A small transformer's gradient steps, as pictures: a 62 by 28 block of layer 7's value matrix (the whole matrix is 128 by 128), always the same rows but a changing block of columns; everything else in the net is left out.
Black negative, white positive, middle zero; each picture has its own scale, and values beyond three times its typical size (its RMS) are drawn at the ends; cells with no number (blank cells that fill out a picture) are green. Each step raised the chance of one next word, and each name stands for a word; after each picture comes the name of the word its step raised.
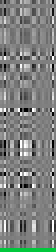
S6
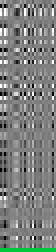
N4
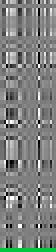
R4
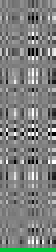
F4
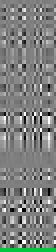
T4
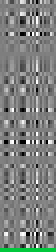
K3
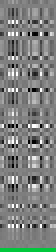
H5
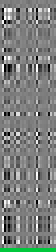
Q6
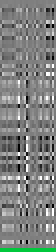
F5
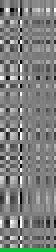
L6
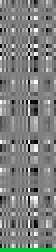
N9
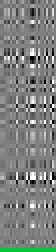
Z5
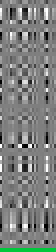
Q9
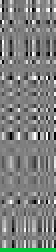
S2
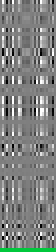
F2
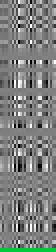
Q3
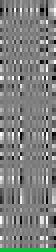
L6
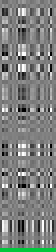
S6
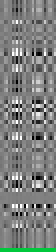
Z5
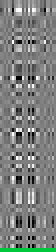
L6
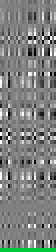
F4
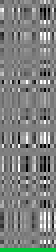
Q9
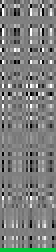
N4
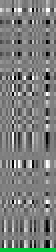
S2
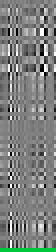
S6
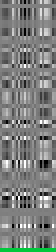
R4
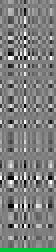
Z5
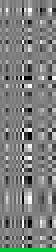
L6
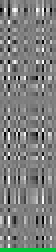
L6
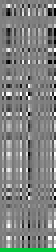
N4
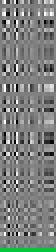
K3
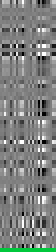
N9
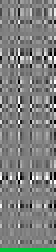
Z5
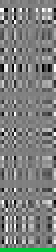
Q6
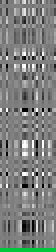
S6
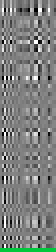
L6
